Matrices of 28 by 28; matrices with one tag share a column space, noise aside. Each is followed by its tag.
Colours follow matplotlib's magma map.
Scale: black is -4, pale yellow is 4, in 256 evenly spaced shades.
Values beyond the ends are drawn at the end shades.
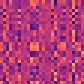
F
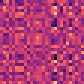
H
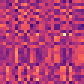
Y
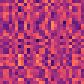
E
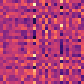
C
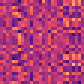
H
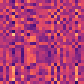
Y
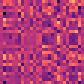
H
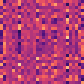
C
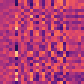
F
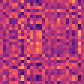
C
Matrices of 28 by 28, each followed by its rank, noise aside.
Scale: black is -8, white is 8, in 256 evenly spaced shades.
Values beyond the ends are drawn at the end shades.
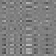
one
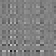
one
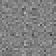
six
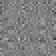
four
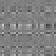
one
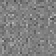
six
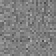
six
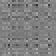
two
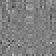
four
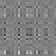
one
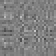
three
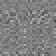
four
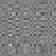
two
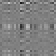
one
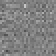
four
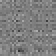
three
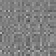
three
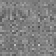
six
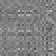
three
